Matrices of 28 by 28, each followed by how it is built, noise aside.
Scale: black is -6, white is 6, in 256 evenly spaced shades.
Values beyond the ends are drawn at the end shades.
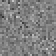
block diagonal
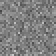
repeating rows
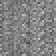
repeating rows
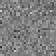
low rank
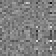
low rank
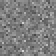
repeating rows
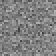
repeating rows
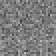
repeating columns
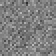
Hankel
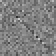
diagonal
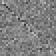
diagonal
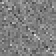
diagonal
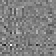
low rank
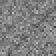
Hankel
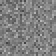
repeating rows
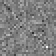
diagonal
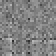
low rank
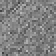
Hankel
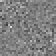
block diagonal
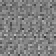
repeating columns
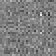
low rank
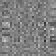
low rank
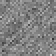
Hankel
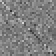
diagonal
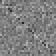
diagonal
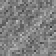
Hankel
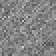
Hankel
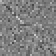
diagonal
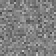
noise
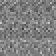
repeating columns
